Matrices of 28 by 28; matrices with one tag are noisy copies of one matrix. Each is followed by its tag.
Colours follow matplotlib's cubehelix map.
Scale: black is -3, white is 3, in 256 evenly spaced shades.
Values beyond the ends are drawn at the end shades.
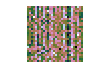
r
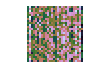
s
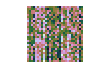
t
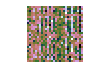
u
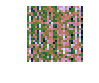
s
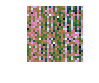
u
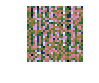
r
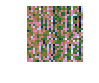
u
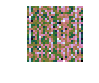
s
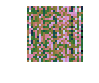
s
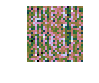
r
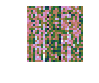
t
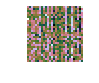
u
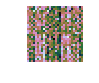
t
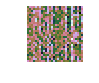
u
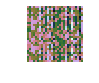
u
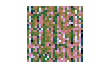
s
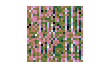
u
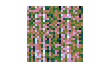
t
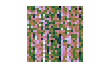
t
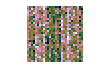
t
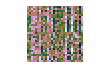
u
